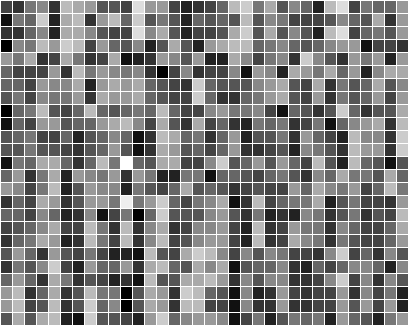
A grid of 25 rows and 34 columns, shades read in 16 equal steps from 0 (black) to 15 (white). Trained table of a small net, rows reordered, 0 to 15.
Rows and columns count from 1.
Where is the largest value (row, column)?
13, 11
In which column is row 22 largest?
29
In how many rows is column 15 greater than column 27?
9
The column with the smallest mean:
1
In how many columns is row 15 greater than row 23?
19
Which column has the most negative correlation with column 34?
2
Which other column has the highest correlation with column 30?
15
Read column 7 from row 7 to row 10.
10 9 6 6
